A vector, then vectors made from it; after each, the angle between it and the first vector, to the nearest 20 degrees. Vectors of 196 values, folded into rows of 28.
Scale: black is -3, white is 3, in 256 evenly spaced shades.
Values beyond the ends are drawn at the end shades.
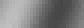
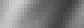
20 degrees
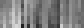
60 degrees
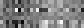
120 degrees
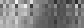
40 degrees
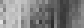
20 degrees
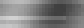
20 degrees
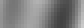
60 degrees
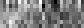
60 degrees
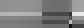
60 degrees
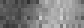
160 degrees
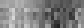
40 degrees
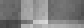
100 degrees
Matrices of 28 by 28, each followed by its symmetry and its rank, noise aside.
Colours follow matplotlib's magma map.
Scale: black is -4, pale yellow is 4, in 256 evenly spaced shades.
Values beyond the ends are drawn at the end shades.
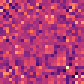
symmetric, rank seven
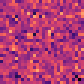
no symmetry, rank eight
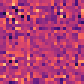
antisymmetric, rank six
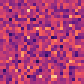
no symmetry, rank seven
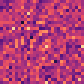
symmetric, rank seven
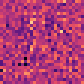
no symmetry, rank eight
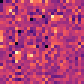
symmetric, rank six
